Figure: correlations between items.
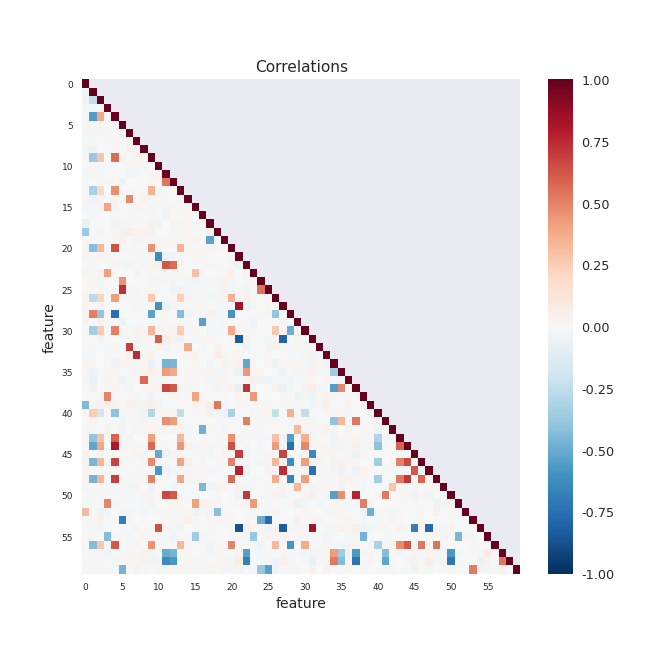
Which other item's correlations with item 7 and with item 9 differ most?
33
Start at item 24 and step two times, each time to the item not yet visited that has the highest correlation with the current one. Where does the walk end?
5
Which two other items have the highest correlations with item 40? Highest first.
28, 1
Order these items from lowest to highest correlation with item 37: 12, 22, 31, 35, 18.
18, 31, 35, 12, 22
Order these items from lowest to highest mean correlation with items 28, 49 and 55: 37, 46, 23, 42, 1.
46, 23, 37, 42, 1
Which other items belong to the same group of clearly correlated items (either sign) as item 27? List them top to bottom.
10, 21, 31, 45, 47, 54
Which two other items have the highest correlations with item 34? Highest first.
58, 57
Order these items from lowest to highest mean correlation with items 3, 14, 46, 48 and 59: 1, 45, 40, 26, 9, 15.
1, 40, 45, 15, 26, 9
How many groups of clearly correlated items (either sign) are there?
11
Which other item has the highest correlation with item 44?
4
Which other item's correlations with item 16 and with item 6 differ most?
32
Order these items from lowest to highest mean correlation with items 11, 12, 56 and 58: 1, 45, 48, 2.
1, 45, 2, 48
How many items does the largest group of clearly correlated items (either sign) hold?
15
